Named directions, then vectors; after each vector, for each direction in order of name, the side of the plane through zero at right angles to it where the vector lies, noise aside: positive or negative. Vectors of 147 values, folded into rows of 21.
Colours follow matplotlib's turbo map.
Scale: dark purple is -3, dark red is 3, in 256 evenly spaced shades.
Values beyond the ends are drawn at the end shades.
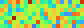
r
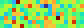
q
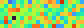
positive, negative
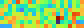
positive, positive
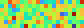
negative, positive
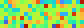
negative, positive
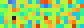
positive, negative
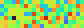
positive, negative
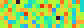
negative, negative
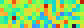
negative, positive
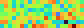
positive, negative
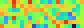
negative, positive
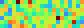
positive, positive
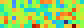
positive, negative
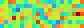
negative, positive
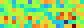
positive, negative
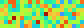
negative, positive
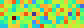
negative, positive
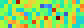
positive, positive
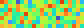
negative, negative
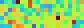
positive, positive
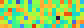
negative, negative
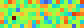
negative, positive
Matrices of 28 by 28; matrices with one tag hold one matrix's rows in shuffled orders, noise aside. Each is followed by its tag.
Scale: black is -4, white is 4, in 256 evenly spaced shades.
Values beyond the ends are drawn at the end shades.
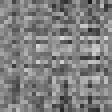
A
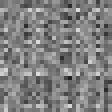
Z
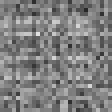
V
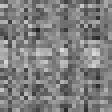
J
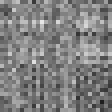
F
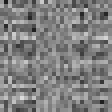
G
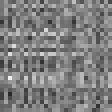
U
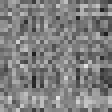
F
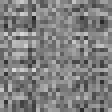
G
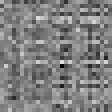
A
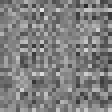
F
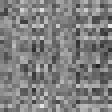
F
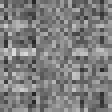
G
